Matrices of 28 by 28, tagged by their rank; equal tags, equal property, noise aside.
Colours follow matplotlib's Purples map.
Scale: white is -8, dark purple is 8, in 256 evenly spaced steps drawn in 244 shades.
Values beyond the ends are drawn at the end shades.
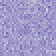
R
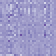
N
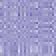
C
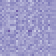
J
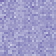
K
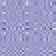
C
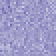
R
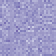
R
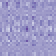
J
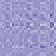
J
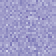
R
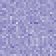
K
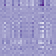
C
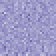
K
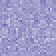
R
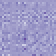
N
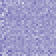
R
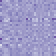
J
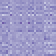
J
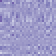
J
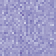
K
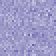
R
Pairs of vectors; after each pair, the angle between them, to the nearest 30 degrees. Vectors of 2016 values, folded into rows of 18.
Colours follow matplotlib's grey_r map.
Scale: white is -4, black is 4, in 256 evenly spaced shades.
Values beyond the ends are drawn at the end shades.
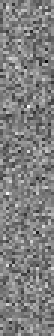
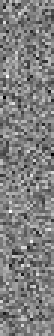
60 degrees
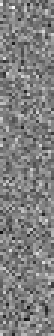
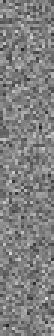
90 degrees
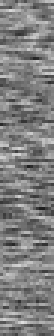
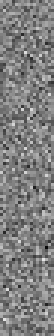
90 degrees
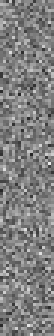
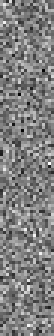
30 degrees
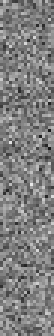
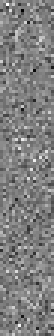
90 degrees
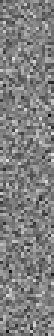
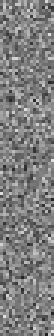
60 degrees
